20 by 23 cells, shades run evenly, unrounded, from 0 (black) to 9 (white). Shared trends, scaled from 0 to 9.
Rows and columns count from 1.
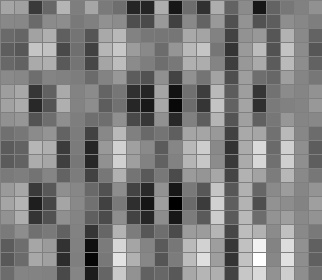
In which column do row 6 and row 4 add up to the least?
17
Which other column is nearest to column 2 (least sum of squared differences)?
1
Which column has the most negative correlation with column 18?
7
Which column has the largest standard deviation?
19
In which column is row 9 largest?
16
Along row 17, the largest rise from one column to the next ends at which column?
18
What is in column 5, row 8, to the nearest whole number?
6
